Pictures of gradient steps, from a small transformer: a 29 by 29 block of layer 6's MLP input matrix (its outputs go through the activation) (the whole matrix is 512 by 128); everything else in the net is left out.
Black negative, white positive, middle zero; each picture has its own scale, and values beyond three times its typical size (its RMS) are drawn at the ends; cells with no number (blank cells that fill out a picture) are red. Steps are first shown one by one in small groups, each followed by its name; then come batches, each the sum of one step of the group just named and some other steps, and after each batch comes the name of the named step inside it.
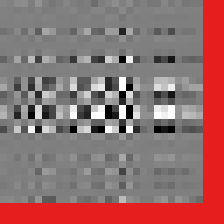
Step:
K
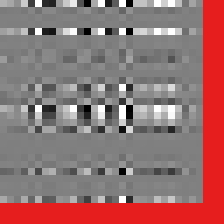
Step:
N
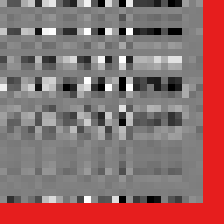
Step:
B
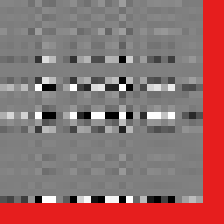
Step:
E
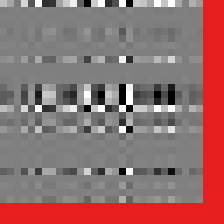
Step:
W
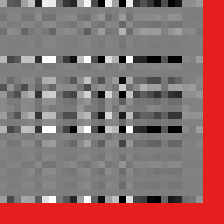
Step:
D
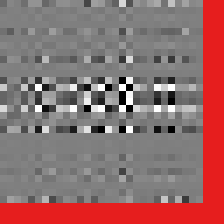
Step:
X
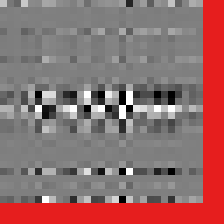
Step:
W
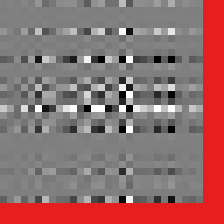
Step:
X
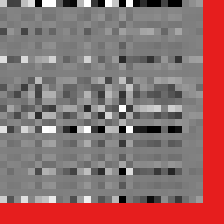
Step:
D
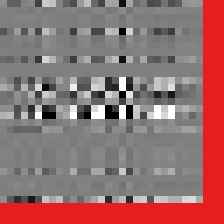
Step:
K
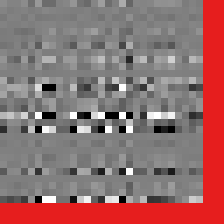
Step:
E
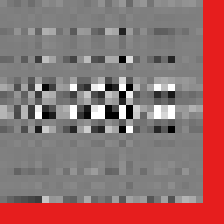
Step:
K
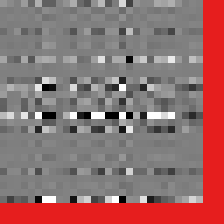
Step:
E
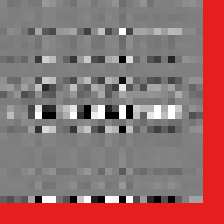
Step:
E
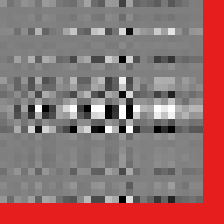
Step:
K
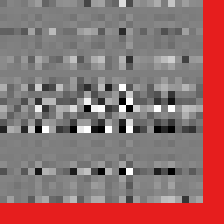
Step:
X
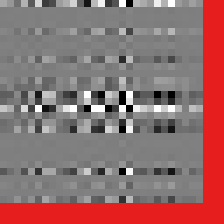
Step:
W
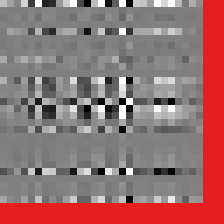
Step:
N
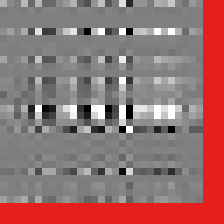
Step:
N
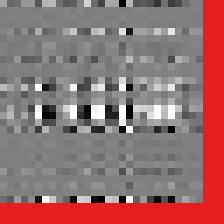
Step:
E
